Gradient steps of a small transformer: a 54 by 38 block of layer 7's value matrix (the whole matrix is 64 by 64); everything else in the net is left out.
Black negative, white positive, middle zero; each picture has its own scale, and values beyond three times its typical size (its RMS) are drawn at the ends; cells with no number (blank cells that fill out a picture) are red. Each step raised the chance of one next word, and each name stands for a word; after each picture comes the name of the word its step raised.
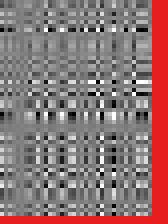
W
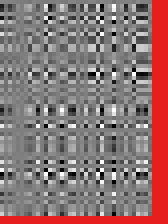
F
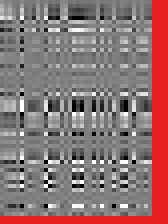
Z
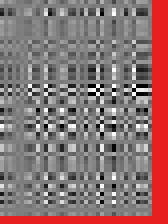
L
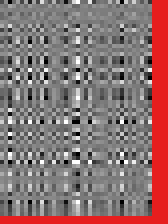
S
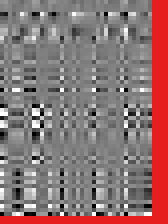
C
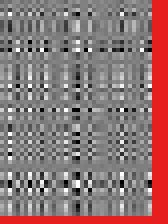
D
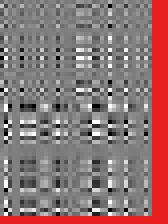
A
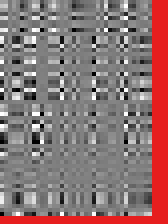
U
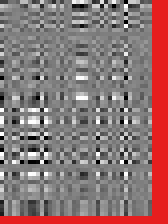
S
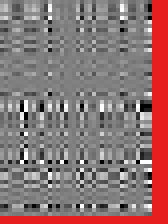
Z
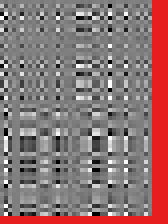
U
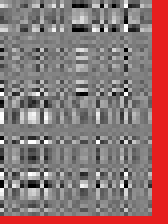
W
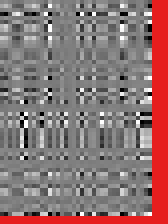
C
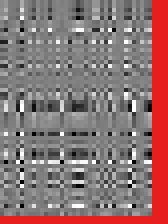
Z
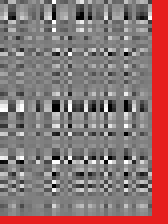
Z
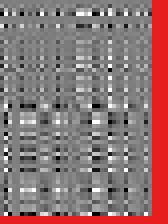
C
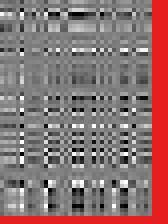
D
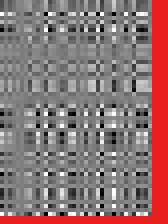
C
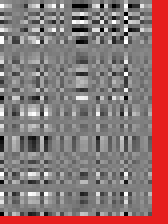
U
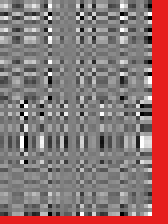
U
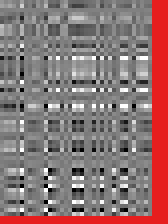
A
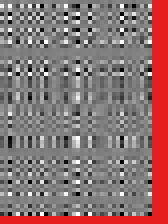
U
